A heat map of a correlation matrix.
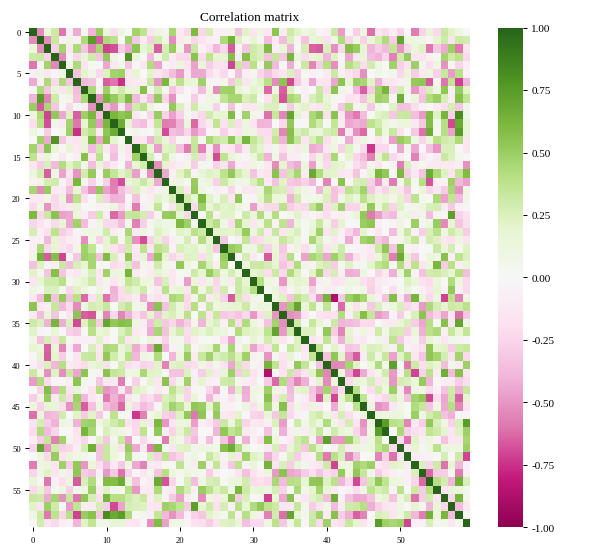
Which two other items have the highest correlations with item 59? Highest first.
47, 17
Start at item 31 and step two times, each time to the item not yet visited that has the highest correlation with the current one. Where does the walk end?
22
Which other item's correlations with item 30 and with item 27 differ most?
4
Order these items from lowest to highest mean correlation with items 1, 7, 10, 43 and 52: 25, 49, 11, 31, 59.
25, 49, 31, 11, 59
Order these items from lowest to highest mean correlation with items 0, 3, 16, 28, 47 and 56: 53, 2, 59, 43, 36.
53, 2, 43, 59, 36
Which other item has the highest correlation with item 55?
28
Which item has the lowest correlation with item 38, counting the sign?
2
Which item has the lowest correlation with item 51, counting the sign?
59
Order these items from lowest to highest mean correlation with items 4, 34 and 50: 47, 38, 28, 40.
38, 47, 40, 28
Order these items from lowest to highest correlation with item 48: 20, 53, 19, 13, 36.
19, 53, 13, 36, 20
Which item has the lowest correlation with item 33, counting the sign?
42
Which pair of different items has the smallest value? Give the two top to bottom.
32, 41
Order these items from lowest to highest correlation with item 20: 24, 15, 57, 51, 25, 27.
51, 27, 15, 25, 24, 57
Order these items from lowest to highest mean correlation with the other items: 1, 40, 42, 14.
14, 42, 40, 1
